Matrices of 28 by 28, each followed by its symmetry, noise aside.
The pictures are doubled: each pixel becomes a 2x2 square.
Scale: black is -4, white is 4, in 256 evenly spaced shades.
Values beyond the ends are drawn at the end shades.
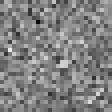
symmetric.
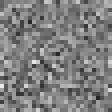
symmetric across the other diagonal.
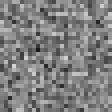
no symmetry.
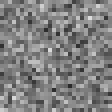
no symmetry.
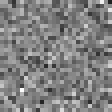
symmetric across the other diagonal.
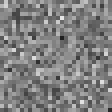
symmetric.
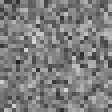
symmetric.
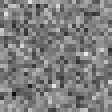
symmetric.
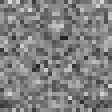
mirrored left to right.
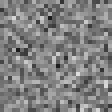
symmetric.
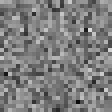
mirrored left to right.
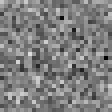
symmetric across the other diagonal.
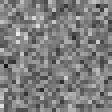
symmetric.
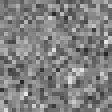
symmetric.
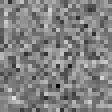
symmetric across the other diagonal.
